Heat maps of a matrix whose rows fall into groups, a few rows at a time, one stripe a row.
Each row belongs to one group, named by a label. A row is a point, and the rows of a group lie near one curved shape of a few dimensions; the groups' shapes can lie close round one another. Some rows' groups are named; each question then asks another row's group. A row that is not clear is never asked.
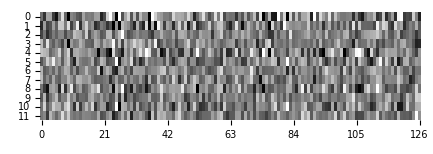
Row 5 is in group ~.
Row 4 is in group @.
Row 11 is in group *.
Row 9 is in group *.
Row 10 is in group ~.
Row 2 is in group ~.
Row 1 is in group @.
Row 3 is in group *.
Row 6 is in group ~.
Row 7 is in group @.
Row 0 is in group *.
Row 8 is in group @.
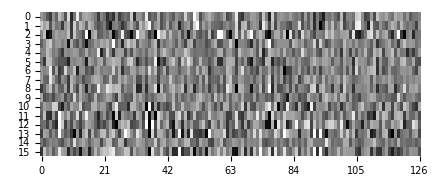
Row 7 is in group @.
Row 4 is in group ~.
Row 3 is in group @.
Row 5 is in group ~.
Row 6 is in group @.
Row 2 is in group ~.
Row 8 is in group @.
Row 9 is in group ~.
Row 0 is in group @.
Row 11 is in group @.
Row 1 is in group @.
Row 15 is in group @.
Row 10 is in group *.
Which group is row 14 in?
~
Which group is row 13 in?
@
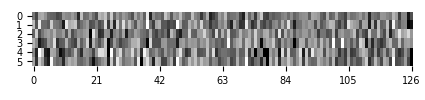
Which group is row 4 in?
*
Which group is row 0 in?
~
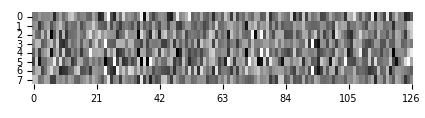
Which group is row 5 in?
*
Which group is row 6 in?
@
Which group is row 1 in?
*
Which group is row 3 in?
@
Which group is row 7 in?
*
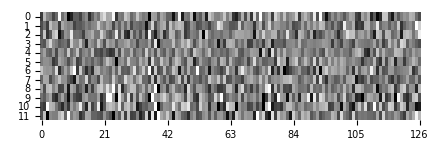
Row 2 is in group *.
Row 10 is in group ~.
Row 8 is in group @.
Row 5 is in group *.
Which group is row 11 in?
*
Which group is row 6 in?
@
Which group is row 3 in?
~
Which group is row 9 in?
*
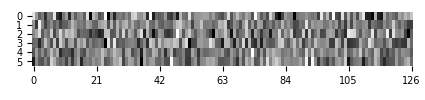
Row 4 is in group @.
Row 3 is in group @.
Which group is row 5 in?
@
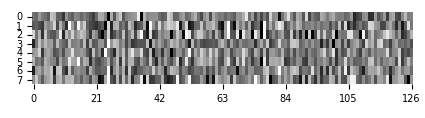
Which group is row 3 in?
~
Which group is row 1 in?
@
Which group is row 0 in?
*
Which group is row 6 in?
~
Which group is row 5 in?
@
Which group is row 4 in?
@
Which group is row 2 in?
@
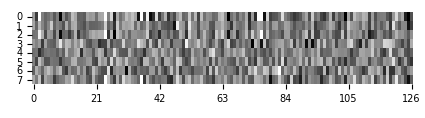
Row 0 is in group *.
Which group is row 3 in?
@
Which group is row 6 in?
~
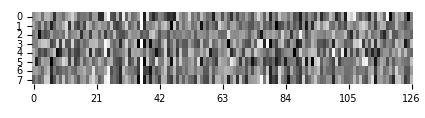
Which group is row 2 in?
~
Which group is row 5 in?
@
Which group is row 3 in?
*
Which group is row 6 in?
*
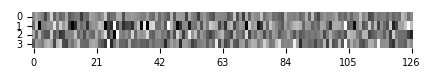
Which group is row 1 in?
*
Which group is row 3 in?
~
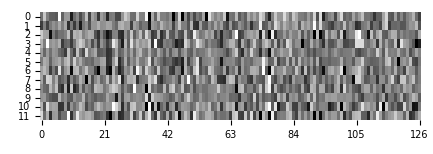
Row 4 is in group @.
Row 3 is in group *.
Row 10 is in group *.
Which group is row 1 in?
@
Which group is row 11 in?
@
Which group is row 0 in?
@
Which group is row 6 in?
@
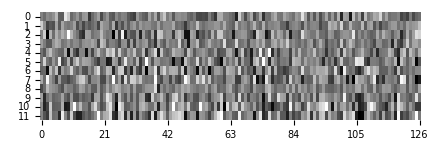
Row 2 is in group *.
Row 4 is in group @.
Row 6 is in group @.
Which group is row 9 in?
*
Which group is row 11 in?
*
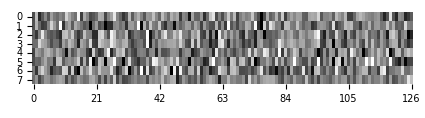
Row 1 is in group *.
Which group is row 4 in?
~
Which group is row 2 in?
~
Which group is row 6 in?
@
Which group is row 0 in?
~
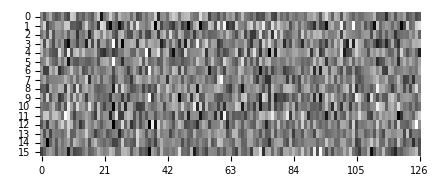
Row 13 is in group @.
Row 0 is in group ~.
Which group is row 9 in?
@
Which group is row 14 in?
~
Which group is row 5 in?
@
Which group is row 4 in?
*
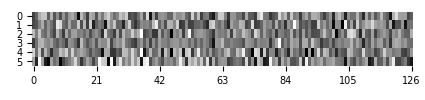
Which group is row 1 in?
~
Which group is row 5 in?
*
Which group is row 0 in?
~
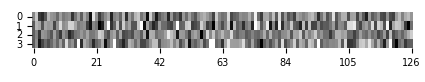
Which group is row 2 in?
*
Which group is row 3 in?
~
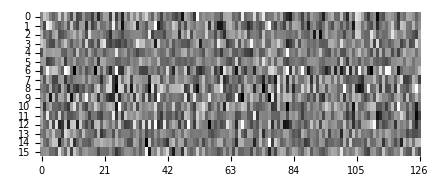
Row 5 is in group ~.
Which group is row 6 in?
~
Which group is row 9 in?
@
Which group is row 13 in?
~
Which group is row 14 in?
*
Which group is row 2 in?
@
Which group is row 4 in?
~
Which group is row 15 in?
*
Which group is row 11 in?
*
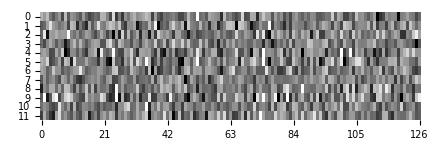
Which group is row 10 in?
*
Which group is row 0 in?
@
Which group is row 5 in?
@
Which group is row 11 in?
@
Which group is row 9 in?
*
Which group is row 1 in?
@
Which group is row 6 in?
*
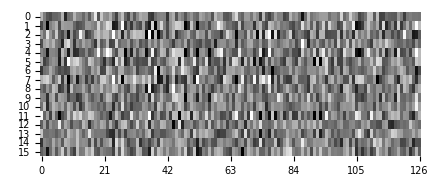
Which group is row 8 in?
*
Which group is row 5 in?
@
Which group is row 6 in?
~
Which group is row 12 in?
@
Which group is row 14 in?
~
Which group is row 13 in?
@
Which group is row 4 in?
*
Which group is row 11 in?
@
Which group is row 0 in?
~
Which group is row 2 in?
*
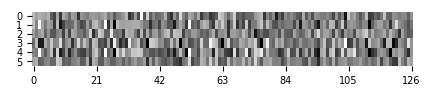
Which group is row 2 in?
~
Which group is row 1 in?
@
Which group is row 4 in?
@
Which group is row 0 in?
@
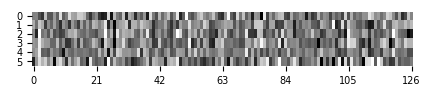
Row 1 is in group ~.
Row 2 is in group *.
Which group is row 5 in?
~
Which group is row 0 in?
@
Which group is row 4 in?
*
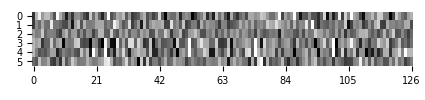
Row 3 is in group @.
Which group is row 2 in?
~
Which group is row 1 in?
@
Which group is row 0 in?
~
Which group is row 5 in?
*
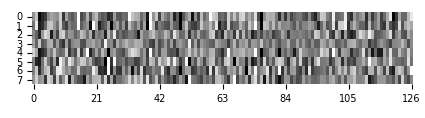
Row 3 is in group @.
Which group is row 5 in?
@
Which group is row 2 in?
@
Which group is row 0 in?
~
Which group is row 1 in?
~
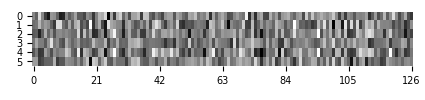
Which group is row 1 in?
~
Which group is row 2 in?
~
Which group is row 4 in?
~
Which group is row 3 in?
@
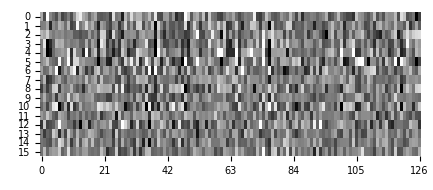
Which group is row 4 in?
~
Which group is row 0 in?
*
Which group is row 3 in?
~
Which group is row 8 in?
*
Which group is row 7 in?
~
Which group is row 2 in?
~
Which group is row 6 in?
@
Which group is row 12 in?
@
